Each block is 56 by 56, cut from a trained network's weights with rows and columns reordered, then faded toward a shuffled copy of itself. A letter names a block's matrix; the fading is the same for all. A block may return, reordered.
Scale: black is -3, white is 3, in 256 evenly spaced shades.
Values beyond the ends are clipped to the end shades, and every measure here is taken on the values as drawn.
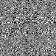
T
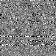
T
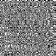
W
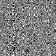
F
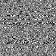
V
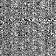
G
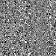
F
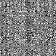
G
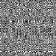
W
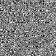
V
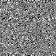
V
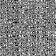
G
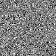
V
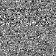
V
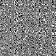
F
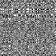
W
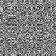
W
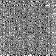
G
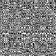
W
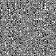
F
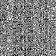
G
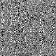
F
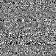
V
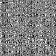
G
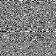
T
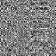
W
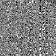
F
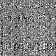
G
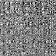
G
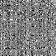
G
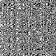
G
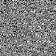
V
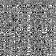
G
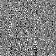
F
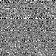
T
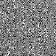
F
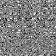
T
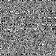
V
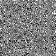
F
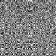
W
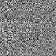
W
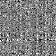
G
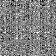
G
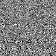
V
